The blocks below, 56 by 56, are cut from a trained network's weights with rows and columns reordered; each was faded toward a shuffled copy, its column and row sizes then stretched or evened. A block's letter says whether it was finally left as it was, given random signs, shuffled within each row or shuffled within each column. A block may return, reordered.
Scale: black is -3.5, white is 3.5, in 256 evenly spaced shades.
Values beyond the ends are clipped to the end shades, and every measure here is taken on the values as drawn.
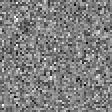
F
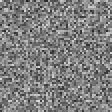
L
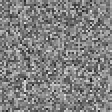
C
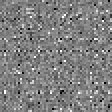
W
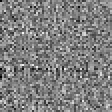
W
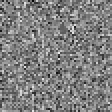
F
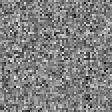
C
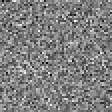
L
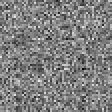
W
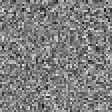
W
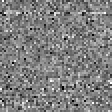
L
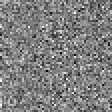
F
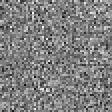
W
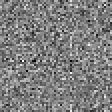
C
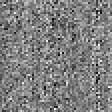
F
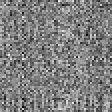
W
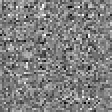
W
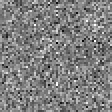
F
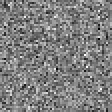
F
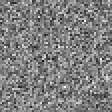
L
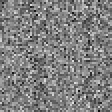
F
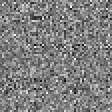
W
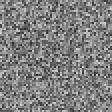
L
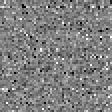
L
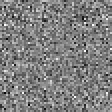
C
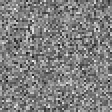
F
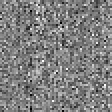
F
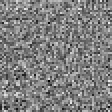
W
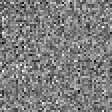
C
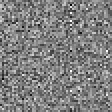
C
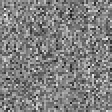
F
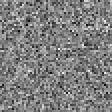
L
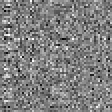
W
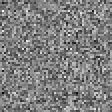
C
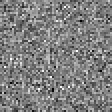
L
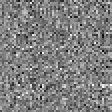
W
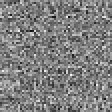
W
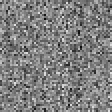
F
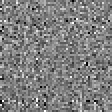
C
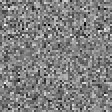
C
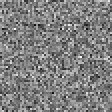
L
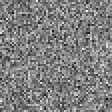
F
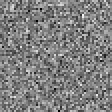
F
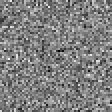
L
